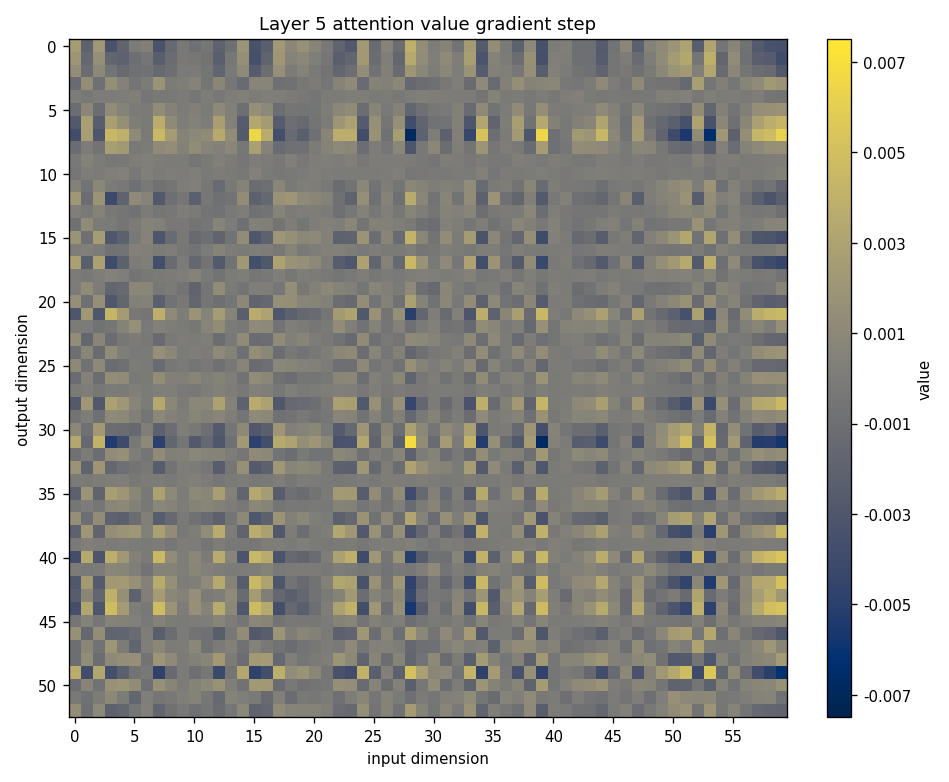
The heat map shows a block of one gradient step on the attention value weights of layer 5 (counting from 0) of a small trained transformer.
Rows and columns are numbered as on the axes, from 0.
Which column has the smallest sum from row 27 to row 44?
28
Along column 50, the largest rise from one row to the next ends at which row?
49
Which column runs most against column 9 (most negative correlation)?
18
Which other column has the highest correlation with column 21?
6
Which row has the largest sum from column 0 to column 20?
7
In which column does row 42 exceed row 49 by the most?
59
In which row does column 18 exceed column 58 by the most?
31
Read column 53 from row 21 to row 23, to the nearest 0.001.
-0.004 -0.002 0.001
